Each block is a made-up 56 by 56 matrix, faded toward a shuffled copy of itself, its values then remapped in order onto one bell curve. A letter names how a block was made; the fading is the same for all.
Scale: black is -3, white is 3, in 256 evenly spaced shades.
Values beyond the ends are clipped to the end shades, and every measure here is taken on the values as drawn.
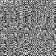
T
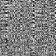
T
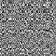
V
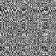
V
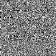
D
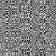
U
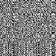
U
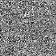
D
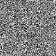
D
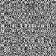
V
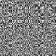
T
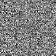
D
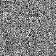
D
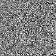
D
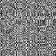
T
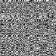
V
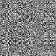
T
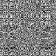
T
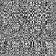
V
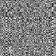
T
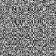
T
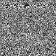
D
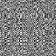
U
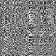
T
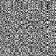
T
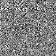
D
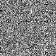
D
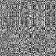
U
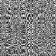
U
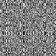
U
